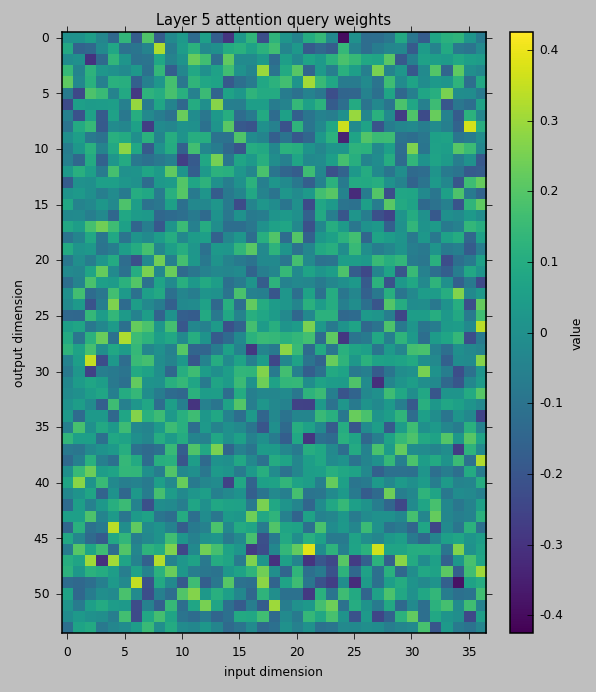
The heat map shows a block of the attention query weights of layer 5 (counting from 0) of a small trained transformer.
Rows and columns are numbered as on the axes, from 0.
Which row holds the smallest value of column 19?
8
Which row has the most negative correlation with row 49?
0
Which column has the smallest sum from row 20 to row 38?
26
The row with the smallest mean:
16
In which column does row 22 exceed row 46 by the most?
10
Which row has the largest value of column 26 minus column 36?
34
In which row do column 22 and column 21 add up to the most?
4
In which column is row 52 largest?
30
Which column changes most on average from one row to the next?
21
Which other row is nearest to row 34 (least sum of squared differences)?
19
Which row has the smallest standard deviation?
53
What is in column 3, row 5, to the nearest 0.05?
0.15
